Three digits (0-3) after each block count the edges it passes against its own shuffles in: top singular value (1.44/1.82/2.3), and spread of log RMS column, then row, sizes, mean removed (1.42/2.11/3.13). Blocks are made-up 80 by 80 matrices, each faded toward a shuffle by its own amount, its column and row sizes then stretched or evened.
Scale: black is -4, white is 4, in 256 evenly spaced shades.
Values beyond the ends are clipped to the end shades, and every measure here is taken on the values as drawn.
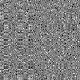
3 1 0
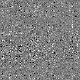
0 2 2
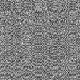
3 0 1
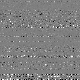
1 0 3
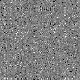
2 1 0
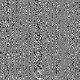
1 3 1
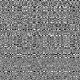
3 0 3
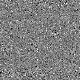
0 1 1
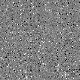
1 1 1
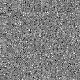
2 0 0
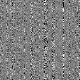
1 3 0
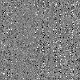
0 2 1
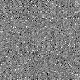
2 0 1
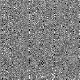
2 2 0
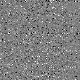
0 1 1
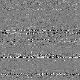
2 0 3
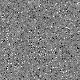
0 1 0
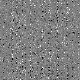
1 2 0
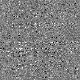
1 1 2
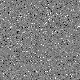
1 0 1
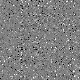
1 1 1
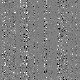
1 3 1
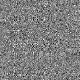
2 1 1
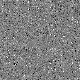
0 1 0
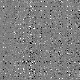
0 2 2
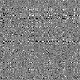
3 1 2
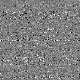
0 0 2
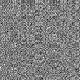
3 0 0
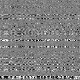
3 0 3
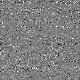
1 0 2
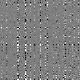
3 3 2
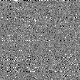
1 1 2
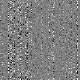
2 3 0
